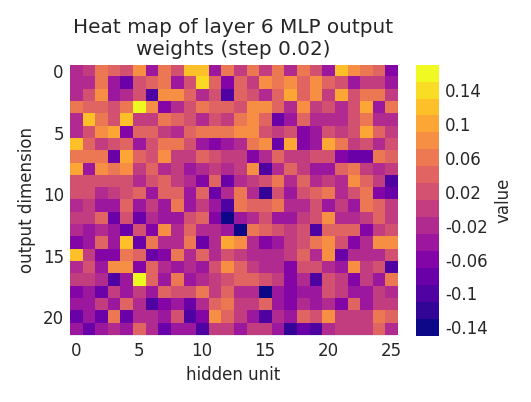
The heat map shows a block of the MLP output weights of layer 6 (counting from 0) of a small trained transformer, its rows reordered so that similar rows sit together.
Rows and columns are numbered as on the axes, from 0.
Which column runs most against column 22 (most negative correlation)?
25
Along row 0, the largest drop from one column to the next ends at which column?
11
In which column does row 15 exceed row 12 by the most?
12
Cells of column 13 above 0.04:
5
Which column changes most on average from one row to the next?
15
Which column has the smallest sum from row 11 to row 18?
3
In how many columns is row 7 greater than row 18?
16
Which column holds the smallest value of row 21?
17
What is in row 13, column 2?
-0.02
